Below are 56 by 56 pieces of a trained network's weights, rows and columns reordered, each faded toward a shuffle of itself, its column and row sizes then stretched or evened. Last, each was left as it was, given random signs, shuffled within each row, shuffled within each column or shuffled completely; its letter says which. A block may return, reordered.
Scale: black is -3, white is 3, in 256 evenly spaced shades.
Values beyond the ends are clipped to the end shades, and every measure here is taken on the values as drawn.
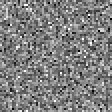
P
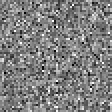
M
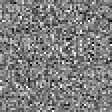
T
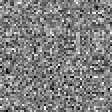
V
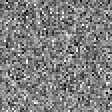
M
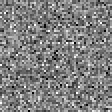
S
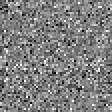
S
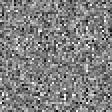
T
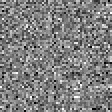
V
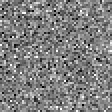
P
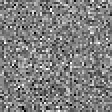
V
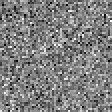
P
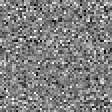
V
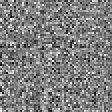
V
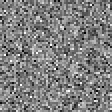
P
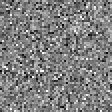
P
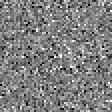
S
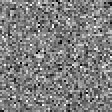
T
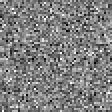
S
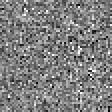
M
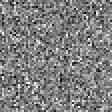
M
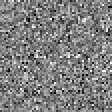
T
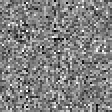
T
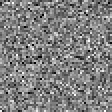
S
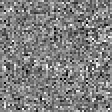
V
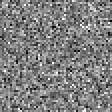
P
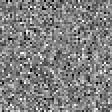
T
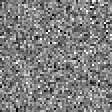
M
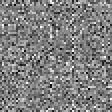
V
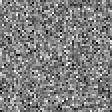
P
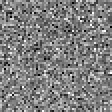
S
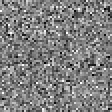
S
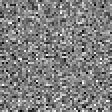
V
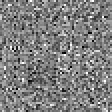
V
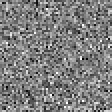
T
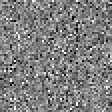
M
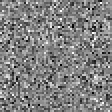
T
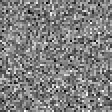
S
